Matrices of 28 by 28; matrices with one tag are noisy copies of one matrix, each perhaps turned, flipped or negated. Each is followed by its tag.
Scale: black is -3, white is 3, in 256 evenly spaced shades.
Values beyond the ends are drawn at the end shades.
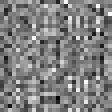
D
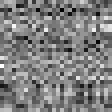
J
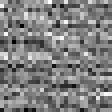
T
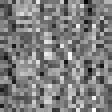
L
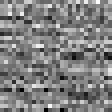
T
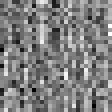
T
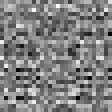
D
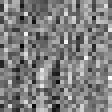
T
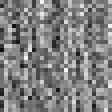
T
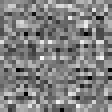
D
